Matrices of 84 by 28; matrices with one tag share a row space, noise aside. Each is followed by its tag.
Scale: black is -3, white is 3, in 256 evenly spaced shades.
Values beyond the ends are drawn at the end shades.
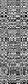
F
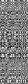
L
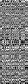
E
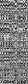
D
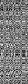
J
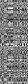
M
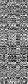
F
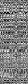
D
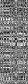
D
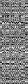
E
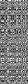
L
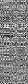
D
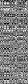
D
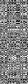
F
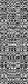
F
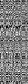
J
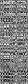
D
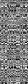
F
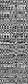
D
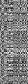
M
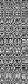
J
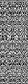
L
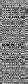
E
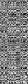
F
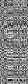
M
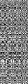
L
